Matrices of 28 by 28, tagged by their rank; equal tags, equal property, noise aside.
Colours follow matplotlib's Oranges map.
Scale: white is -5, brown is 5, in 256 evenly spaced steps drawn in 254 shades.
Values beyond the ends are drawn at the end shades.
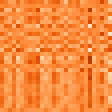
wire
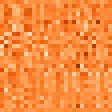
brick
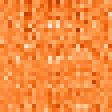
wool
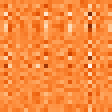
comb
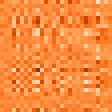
wire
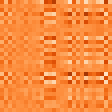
comb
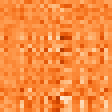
wire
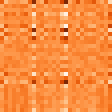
comb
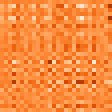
wire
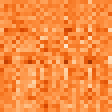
brick
